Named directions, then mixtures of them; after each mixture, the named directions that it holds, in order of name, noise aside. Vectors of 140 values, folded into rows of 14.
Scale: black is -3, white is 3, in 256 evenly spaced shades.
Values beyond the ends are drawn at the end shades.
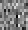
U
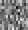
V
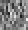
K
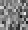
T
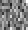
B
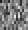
K, U, V.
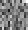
B, U.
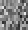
T.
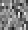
B, K, V.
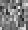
K, U, V.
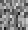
B, U, V.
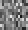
T, U, V.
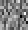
K, T.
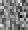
T, V.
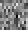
U.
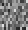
B, T, U.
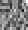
B.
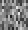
V.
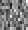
B.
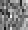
B, K.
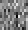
U.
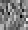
K, T.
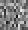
B, T, U.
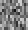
U, V.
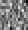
B.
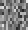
B, T.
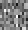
U.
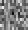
T, V.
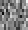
B, K, T.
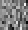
B, T, V.
